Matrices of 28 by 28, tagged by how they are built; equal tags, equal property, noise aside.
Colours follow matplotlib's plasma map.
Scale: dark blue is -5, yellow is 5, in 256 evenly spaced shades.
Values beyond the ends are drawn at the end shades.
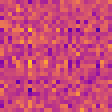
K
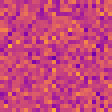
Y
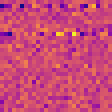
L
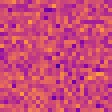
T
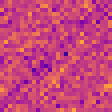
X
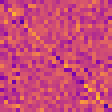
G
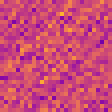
X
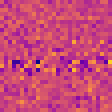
L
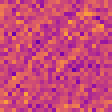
X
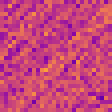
X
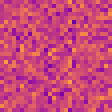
Y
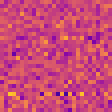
L
